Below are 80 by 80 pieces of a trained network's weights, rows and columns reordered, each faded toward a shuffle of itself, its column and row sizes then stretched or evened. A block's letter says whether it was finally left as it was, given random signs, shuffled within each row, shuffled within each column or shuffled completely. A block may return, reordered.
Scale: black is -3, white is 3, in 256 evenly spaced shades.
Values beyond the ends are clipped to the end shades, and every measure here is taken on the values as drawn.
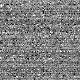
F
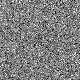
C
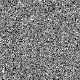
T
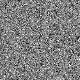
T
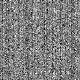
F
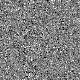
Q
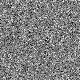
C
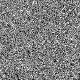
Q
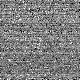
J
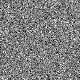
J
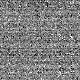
F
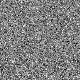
J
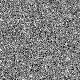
C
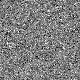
C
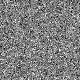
C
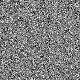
Q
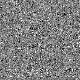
T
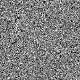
Q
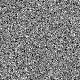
C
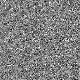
T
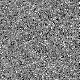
Q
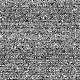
J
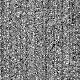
Q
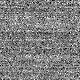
J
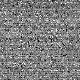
F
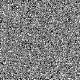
T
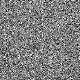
T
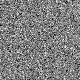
C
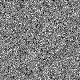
C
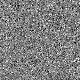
J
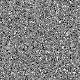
T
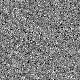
C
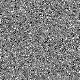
Q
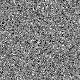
Q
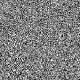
F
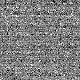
F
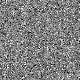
T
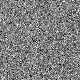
C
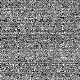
F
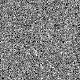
T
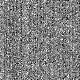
Q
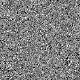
Q
